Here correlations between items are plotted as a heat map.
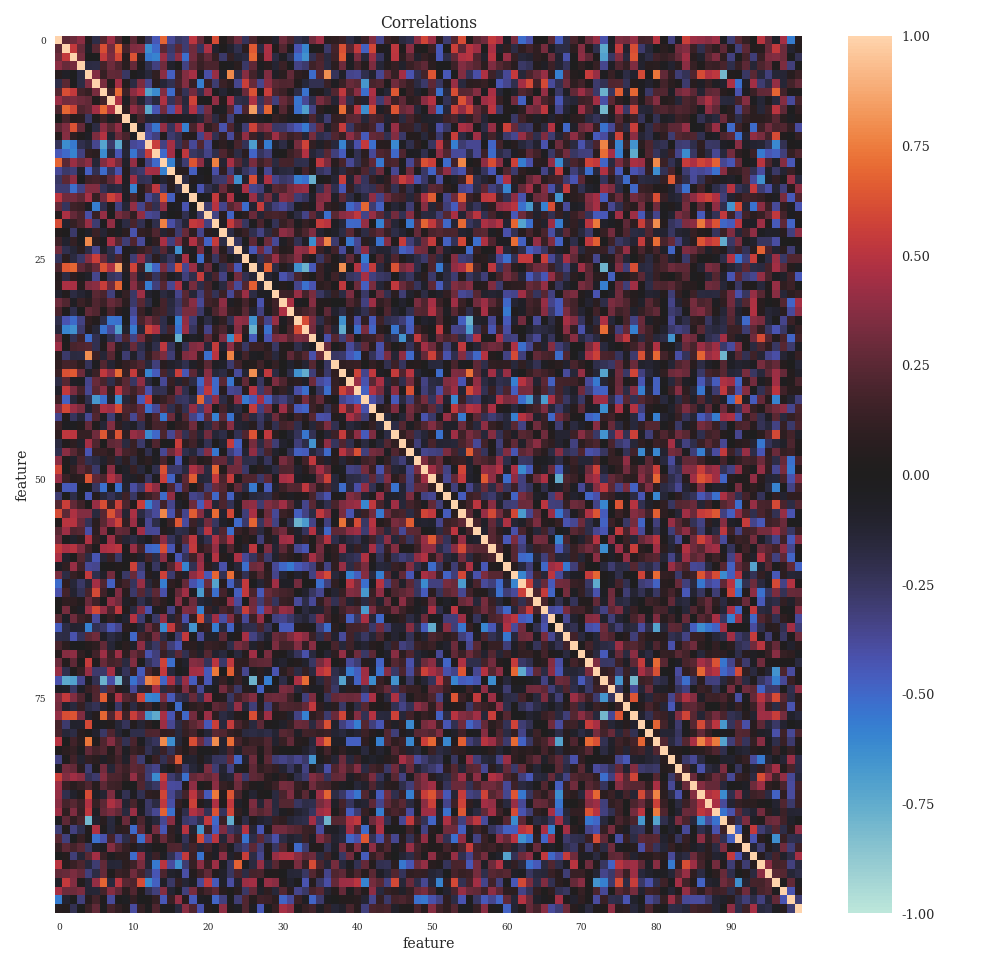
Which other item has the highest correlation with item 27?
19
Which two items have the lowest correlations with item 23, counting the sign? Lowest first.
89, 34
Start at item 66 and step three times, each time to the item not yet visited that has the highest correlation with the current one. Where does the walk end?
91
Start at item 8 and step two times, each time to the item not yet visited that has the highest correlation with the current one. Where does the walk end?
38
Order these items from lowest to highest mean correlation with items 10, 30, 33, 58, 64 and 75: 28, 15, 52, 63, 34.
15, 52, 63, 34, 28
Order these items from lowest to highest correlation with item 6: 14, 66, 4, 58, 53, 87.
66, 4, 87, 14, 58, 53
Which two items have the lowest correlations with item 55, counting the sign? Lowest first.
32, 33
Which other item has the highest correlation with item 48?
34
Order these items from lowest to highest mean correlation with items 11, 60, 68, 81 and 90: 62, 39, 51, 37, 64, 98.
51, 64, 37, 98, 39, 62
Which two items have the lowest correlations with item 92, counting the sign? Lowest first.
32, 78
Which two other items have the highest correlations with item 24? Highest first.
94, 34
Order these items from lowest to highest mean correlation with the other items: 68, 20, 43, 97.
43, 68, 20, 97
